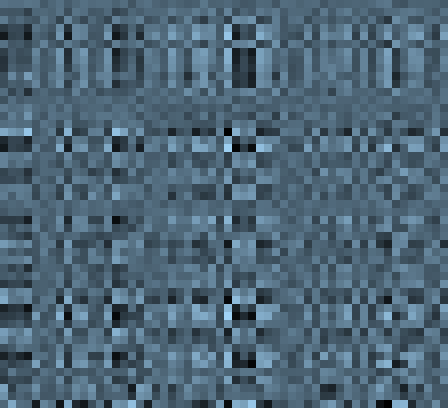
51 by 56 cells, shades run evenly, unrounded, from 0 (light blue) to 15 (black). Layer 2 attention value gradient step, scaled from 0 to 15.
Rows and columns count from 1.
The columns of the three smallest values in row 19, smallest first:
29, 33, 49
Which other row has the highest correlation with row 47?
51
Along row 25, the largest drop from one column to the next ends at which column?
30
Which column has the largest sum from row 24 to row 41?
4
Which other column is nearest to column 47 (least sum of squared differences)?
45
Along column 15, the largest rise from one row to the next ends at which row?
18
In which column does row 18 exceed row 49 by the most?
1
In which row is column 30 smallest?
38
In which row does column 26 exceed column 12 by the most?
25
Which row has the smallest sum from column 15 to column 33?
5
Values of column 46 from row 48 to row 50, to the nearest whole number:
6 9 8
